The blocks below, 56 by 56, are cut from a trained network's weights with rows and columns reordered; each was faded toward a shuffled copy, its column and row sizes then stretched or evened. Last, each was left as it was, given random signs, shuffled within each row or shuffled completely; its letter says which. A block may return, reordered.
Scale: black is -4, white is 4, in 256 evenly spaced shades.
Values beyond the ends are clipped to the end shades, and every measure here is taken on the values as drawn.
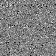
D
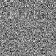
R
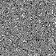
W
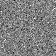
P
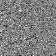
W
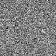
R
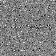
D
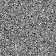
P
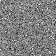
P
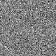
R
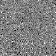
R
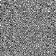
R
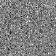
W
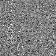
W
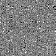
R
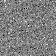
P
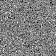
D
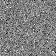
P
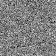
D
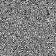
W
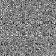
R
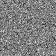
P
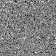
D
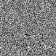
W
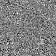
W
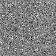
W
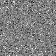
D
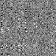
R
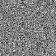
R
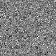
R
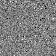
D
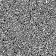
P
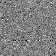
D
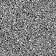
D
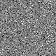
P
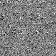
D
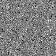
W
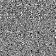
W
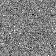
D
